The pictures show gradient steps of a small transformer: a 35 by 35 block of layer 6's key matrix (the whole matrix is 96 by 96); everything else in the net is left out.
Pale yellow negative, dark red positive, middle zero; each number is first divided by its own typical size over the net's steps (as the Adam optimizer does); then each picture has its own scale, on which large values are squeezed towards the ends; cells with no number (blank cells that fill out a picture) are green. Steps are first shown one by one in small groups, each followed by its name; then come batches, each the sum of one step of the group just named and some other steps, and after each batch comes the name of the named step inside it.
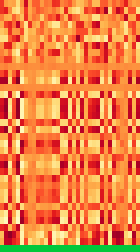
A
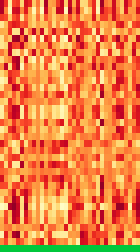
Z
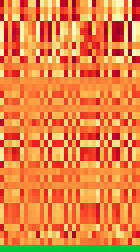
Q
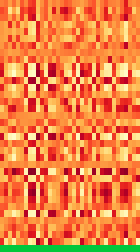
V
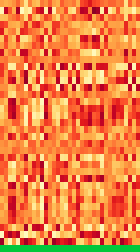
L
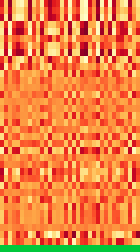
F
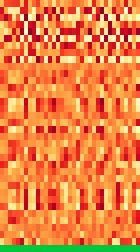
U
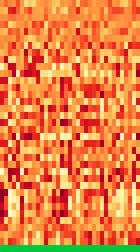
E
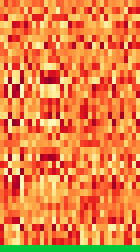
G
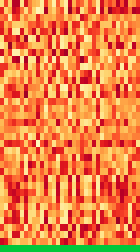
Z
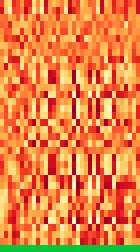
Z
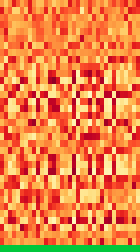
G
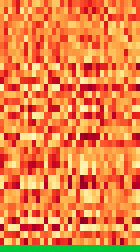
L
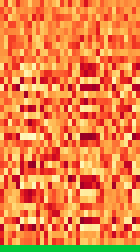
G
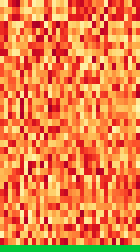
L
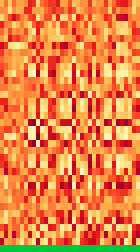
V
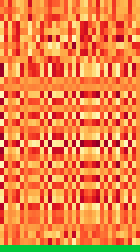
F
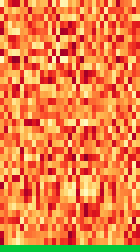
G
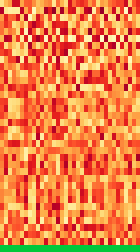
U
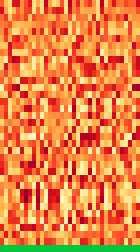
Z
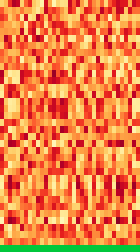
U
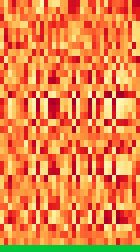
Q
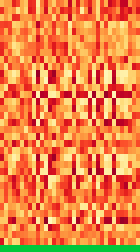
V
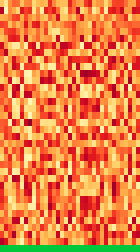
G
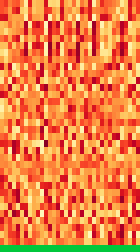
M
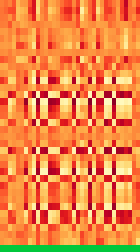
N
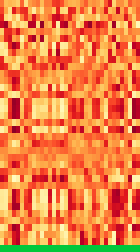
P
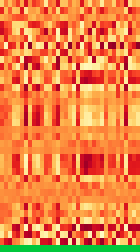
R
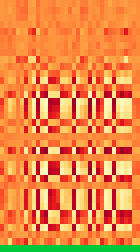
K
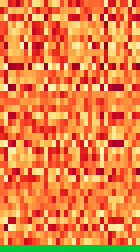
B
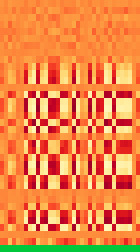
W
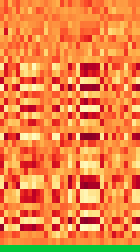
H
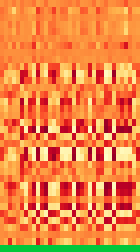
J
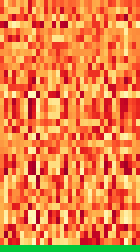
P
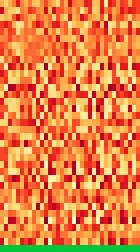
B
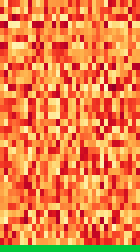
B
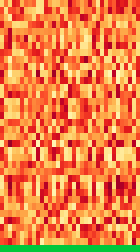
J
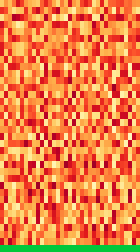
B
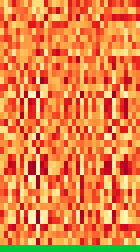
P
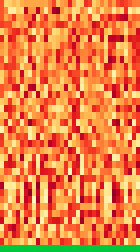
P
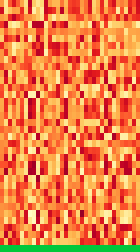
M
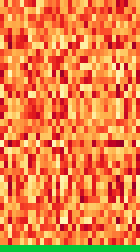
R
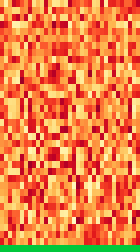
J
